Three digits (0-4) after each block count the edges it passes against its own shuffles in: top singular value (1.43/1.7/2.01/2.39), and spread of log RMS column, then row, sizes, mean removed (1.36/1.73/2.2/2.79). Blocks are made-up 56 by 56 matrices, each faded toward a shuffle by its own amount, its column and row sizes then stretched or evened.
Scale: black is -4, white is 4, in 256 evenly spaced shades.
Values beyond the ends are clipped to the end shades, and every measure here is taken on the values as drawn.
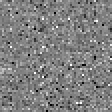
0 1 0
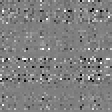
1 2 4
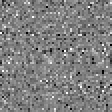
1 1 2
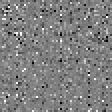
0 3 1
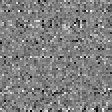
2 0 3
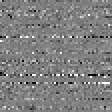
3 0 4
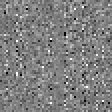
1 3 0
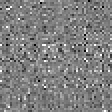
3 1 3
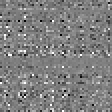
1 3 4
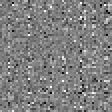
2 3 2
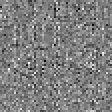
2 2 1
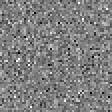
1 0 1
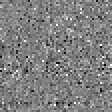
0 1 2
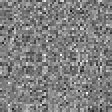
3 2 1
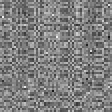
4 1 0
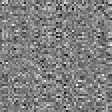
3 2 1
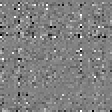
0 2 3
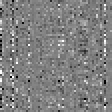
3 4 1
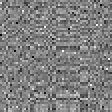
4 0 1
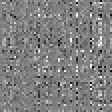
3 4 3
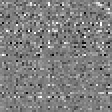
1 2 4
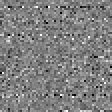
0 1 3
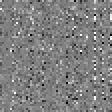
1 3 1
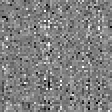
2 2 0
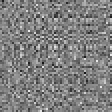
4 3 1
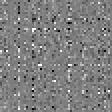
2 4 2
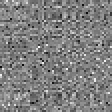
3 0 0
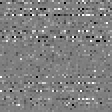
3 0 4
